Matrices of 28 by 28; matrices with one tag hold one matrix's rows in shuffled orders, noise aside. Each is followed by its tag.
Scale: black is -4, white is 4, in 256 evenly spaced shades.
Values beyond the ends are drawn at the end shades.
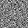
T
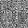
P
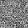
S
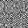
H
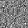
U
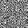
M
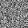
M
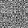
S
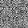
P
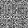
P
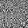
H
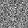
T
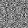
U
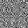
H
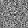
T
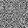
H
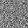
H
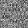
S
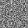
U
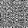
P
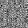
M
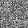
P
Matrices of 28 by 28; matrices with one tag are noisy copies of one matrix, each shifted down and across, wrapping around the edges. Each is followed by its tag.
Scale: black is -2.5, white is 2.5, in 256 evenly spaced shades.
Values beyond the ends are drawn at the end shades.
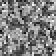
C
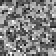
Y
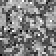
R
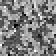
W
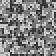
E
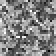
W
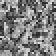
C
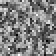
C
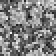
R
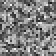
E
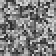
E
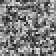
E
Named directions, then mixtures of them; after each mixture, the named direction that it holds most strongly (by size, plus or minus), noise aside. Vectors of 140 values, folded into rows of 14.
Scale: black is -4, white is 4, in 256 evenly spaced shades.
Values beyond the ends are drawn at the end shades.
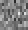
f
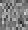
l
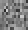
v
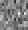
f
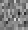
f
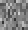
l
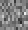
f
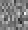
f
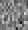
l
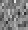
f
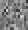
v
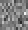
l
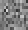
v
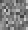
v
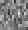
f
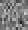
l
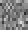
l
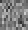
l
